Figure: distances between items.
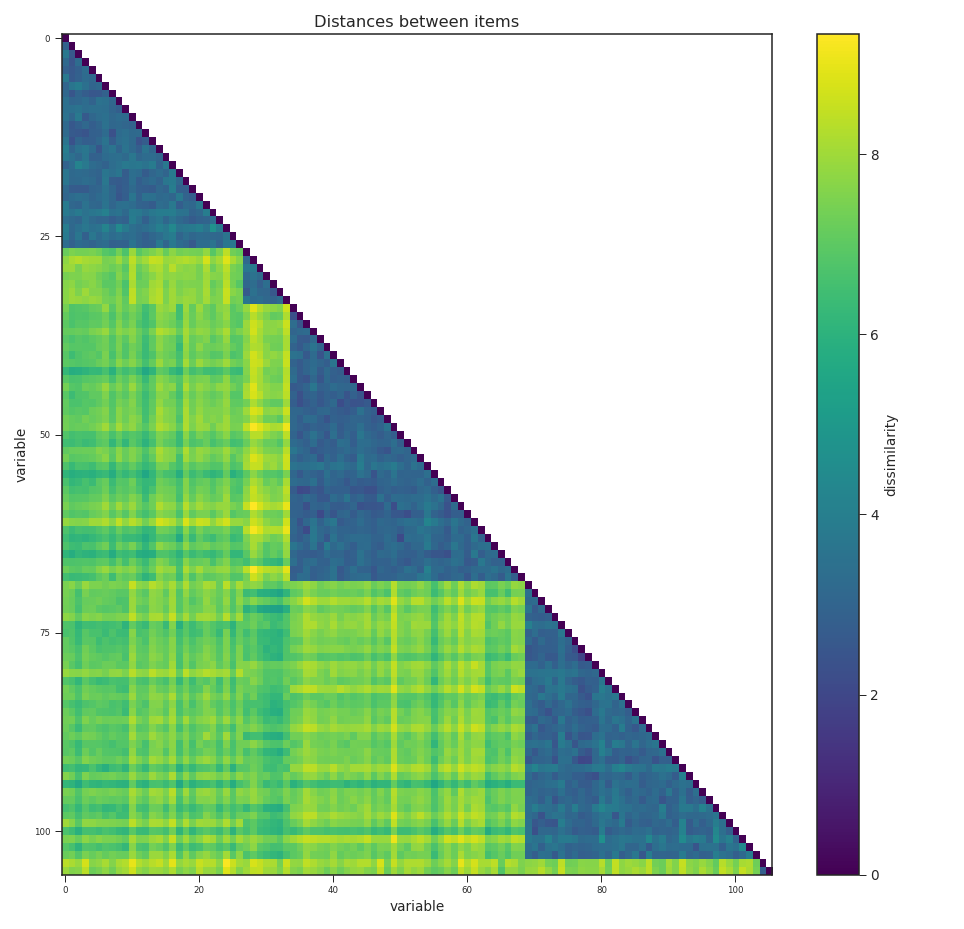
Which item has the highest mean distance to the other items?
104
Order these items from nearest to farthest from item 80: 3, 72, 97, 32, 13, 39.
72, 97, 32, 39, 3, 13
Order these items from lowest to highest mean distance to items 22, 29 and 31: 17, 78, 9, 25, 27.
27, 9, 25, 17, 78
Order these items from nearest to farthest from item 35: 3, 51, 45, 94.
45, 51, 94, 3
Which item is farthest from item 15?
61
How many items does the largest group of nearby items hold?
35
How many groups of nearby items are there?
5
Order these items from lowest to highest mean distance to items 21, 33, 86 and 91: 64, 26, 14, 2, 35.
2, 26, 14, 64, 35
